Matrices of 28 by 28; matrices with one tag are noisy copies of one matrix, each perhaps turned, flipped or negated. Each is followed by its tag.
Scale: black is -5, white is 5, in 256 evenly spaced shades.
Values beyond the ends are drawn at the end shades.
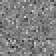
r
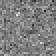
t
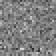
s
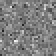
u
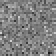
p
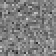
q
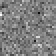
p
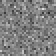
r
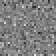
s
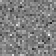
s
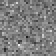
q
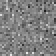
t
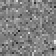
p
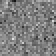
p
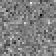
u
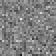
t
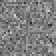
u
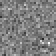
r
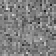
t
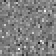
r
